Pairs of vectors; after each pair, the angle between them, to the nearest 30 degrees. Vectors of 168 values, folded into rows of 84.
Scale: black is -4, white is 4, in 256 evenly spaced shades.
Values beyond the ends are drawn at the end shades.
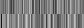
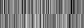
90 degrees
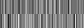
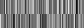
120 degrees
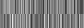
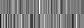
90 degrees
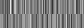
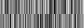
90 degrees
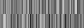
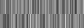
150 degrees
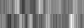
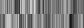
150 degrees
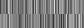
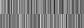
150 degrees
